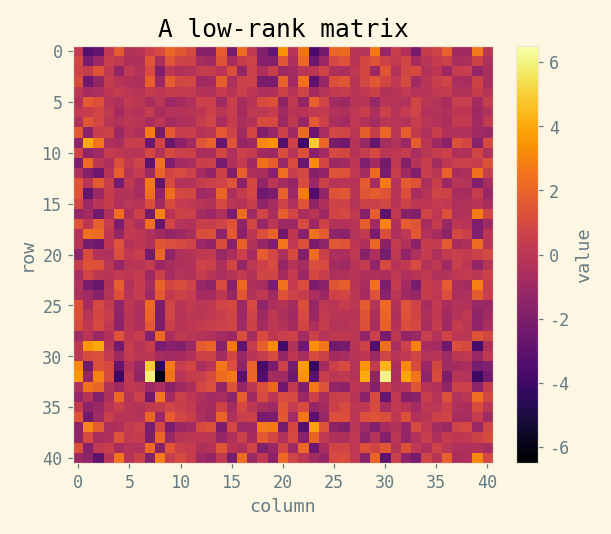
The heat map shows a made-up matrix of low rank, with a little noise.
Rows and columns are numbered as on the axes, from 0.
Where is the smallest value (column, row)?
8, 32
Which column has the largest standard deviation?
23
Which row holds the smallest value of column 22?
9
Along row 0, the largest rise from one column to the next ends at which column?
20
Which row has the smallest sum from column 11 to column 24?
0
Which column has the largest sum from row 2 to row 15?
7
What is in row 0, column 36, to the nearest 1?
2
